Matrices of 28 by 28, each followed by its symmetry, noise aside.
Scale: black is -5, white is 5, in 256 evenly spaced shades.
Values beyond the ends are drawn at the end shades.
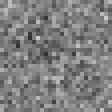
symmetric.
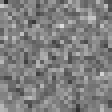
antisymmetric.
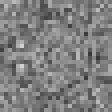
mirrored top to bottom.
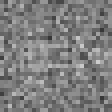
mirrored top to bottom.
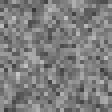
same after a half turn.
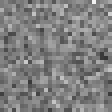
antisymmetric.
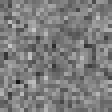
mirrored top to bottom.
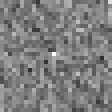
same after a half turn.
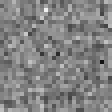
symmetric.
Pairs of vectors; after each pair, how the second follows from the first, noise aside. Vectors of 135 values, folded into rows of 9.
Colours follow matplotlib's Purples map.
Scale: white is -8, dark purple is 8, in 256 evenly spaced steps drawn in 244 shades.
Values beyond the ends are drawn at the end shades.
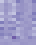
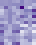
reversed, scaled up.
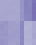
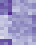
wrapped around, scaled up.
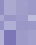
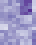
reversed, scaled up.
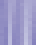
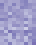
sign-scrambled.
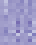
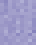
negated, shrunk.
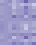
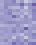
sign-scrambled.
